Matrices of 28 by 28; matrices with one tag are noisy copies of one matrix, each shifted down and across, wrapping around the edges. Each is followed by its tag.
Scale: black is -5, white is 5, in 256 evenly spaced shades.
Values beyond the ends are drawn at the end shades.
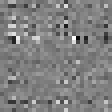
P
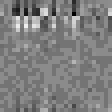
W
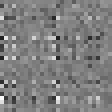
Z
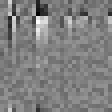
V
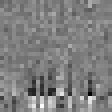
W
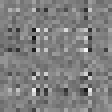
Z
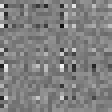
Z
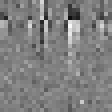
V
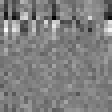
W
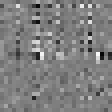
P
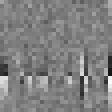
V
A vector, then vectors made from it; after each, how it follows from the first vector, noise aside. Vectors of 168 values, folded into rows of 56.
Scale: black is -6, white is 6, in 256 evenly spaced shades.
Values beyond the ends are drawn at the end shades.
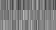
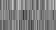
negated.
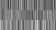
reversed, negated.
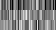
scaled up.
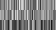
wrapped around, scaled up.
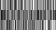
wrapped around, negated, scaled up.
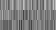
negated.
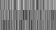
negated.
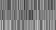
reversed, negated.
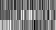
wrapped around, negated, scaled up.
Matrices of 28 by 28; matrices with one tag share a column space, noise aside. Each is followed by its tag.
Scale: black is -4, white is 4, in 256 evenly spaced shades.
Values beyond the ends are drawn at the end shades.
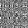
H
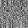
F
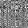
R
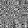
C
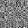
F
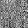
F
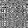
R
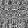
C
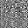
R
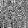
F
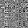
R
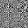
R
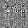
R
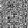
H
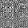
R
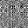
R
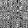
F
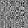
F
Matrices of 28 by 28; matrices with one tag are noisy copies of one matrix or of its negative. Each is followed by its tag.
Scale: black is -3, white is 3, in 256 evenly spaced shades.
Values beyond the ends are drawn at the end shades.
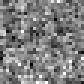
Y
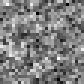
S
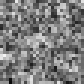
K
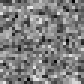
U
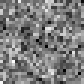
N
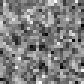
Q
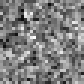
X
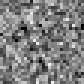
Q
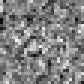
Q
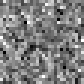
Q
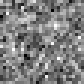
S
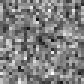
N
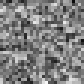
U
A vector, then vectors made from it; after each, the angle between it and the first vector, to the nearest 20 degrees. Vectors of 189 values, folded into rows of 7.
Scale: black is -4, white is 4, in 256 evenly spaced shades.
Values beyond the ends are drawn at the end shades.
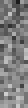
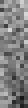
100 degrees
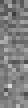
60 degrees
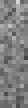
160 degrees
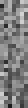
100 degrees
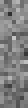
140 degrees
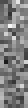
140 degrees
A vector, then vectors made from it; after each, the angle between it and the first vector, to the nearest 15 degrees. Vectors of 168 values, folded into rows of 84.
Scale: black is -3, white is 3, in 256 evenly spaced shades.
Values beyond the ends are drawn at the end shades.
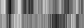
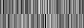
90 degrees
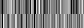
105 degrees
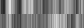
165 degrees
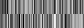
105 degrees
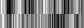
30 degrees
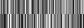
105 degrees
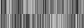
135 degrees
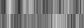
165 degrees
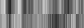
15 degrees
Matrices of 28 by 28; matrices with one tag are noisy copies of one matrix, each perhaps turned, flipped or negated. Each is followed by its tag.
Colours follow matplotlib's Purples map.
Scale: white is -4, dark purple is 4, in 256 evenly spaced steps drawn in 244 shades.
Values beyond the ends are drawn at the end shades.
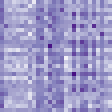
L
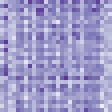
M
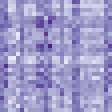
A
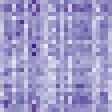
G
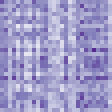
L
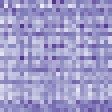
M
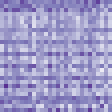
M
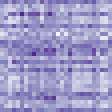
G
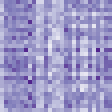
L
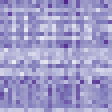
L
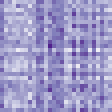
L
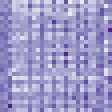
M
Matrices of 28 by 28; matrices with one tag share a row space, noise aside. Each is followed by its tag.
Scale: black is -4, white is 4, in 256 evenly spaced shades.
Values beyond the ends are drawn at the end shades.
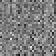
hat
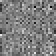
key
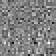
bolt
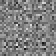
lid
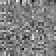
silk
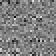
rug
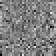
key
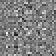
lid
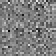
bolt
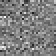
silk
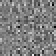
hat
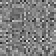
key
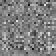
bolt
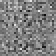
lid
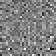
key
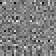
rug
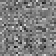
lid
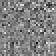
bolt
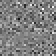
hat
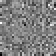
key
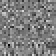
bolt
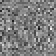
rug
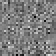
bolt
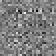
lid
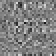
lid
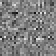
rug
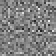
bolt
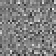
hat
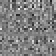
hat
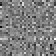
key
